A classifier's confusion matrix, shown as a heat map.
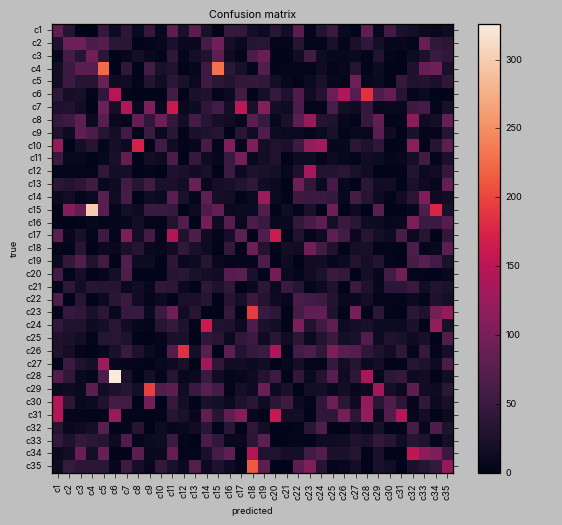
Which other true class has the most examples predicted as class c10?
c8
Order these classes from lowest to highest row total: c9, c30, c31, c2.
c9, c2, c30, c31
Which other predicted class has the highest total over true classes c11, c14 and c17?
c7
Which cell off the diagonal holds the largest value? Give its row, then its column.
c28, c6
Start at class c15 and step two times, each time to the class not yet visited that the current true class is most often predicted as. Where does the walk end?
c5
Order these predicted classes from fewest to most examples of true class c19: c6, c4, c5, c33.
c6, c4, c5, c33
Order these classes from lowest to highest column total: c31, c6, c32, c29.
c31, c29, c6, c32
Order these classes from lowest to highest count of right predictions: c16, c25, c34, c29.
c25, c16, c34, c29
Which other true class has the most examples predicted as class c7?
c17
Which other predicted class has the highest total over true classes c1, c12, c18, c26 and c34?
c23
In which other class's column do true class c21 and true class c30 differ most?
c1
